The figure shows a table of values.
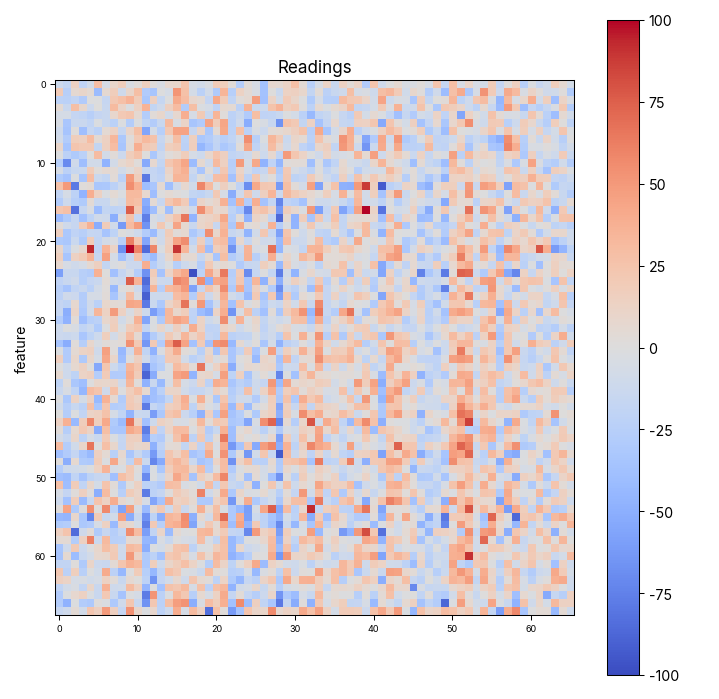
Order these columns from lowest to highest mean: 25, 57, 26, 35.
26, 25, 35, 57
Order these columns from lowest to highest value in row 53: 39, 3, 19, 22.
22, 39, 3, 19
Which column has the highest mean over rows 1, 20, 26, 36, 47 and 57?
21
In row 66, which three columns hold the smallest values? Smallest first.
49, 28, 11
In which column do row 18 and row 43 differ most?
52
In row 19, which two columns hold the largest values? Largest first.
19, 52
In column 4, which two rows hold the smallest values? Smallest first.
55, 47
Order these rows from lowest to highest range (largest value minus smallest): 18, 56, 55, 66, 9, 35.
9, 35, 18, 56, 66, 55
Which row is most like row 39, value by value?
14
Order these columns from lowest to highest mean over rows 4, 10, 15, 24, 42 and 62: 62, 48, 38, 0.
0, 48, 62, 38
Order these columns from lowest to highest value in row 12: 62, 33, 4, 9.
33, 62, 4, 9
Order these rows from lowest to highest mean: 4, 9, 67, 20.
4, 20, 9, 67
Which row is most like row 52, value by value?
36
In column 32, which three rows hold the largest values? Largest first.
54, 43, 46
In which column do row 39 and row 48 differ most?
37
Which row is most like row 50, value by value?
17
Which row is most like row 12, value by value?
20
